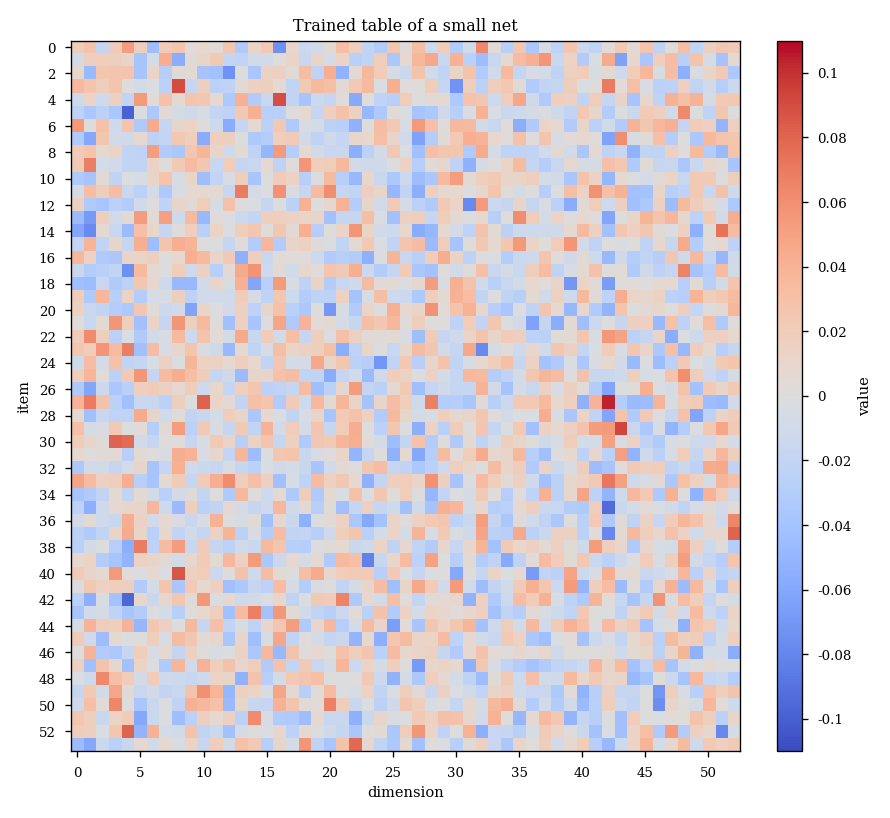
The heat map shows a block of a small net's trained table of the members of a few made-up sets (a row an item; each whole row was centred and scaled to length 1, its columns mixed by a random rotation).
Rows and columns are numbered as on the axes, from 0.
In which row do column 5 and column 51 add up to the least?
52
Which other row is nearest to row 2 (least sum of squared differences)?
23
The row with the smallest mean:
35
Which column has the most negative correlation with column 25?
36
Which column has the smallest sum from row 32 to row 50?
38
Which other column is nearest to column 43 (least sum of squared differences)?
51
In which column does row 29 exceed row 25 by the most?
43
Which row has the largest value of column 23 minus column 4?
42
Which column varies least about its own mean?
26
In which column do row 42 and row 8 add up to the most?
10
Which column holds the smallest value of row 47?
27
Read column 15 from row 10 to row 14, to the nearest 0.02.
0 0 -0.02 0.02 0
